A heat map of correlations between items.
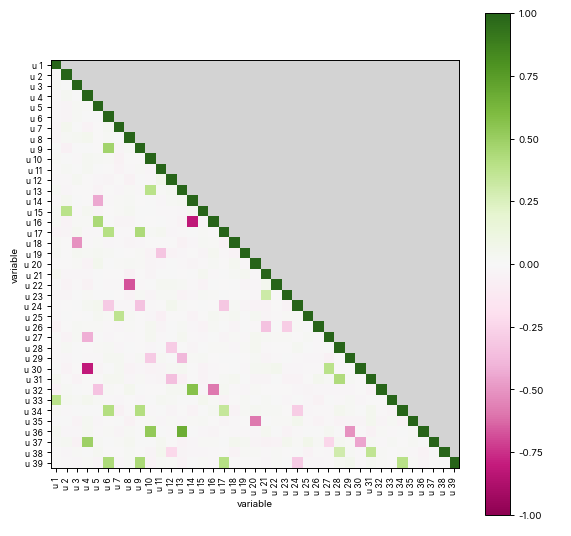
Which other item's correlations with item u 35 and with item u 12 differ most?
u 20
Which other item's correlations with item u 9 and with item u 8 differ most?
u 22
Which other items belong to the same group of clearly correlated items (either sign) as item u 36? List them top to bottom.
u 10, u 13, u 29
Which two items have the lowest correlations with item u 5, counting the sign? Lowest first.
u 14, u 32
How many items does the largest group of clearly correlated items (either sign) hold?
6
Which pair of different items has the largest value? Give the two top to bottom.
u 13, u 36
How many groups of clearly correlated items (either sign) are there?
13
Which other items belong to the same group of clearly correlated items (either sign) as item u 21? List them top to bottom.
u 23, u 26
